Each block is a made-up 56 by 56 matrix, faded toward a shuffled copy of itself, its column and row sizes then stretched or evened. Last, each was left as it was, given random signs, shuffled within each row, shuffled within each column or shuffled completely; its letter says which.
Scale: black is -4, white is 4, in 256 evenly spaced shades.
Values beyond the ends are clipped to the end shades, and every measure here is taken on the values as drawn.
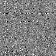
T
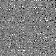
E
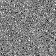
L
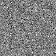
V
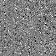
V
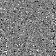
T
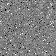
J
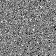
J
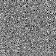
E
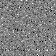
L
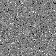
J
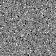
J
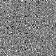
E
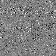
L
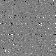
T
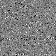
L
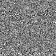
L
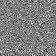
L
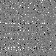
E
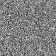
E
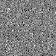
E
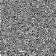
T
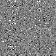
T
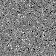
J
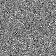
J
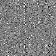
E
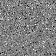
L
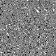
T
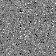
V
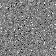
V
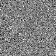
T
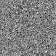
J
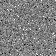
J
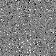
T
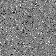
J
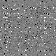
T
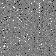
V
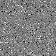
L
